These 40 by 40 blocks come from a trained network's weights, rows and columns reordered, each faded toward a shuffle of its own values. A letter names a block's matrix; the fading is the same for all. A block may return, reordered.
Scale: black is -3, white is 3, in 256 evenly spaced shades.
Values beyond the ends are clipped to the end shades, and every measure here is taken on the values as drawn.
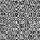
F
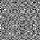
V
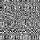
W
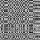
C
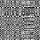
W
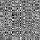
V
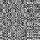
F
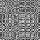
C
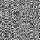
F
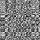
F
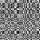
C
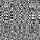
V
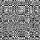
W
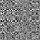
V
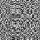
F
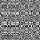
W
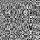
F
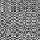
C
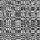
C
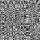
F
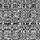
W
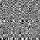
V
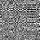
W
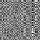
C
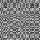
C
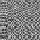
C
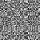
F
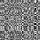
C
